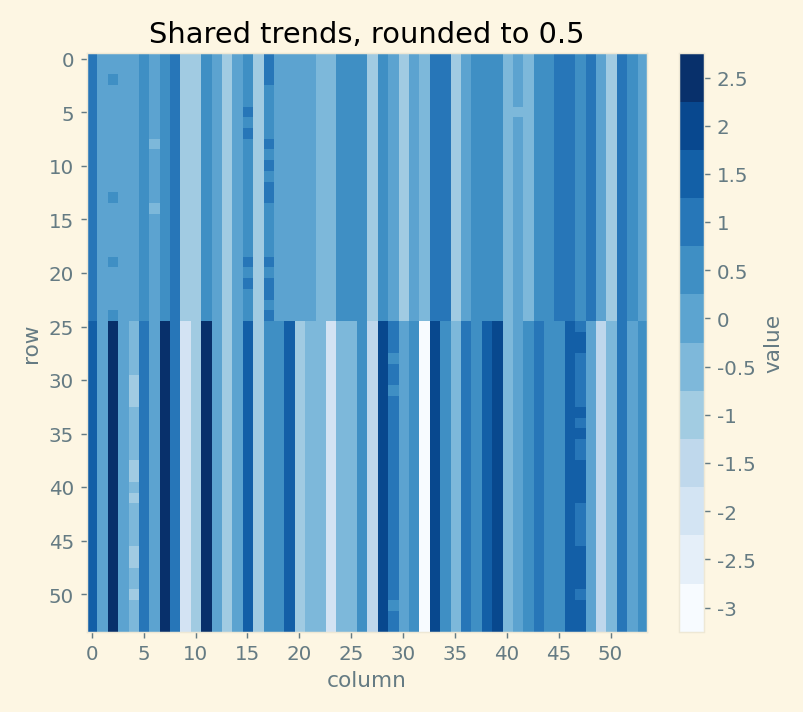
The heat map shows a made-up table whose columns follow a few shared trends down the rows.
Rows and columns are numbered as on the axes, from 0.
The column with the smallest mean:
32
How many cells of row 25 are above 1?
11
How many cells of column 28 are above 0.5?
29
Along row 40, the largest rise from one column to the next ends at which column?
33
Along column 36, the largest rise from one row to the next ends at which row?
25
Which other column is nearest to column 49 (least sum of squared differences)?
20
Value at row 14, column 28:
0.5
